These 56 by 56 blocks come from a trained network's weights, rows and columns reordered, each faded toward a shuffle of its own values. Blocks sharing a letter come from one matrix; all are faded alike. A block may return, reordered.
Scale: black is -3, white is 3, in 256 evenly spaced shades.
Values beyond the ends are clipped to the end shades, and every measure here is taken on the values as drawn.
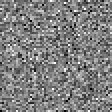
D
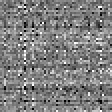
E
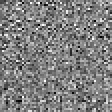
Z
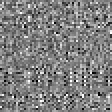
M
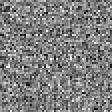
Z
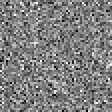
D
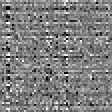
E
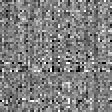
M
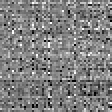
E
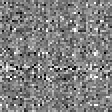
M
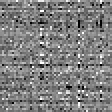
E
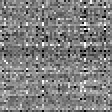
E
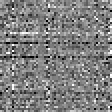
E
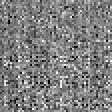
M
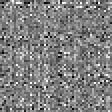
M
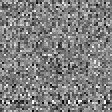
Z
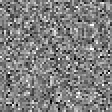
D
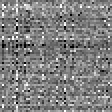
E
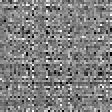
E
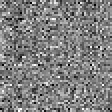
Z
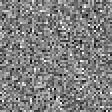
D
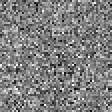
D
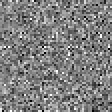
D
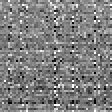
E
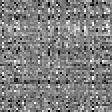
E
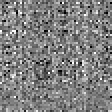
M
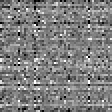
E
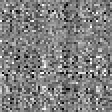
M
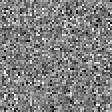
D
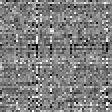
E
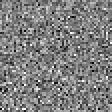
D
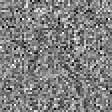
Z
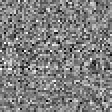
Z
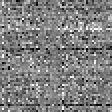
E
